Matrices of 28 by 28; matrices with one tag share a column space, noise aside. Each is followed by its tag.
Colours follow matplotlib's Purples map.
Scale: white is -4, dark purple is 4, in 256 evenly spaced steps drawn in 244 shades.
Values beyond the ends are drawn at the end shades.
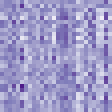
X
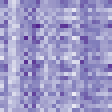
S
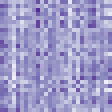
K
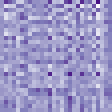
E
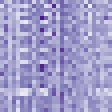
E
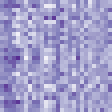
X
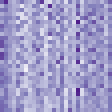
E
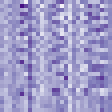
E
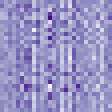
X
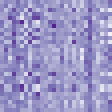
X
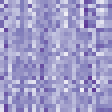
K
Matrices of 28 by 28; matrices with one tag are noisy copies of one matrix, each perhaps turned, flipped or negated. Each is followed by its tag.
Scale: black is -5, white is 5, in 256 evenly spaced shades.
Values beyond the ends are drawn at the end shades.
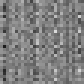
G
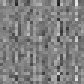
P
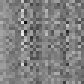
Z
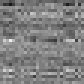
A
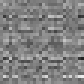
P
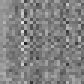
Z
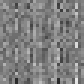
P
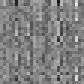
P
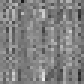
A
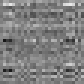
A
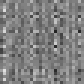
G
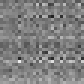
Z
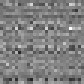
G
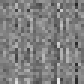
P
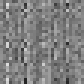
P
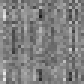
A
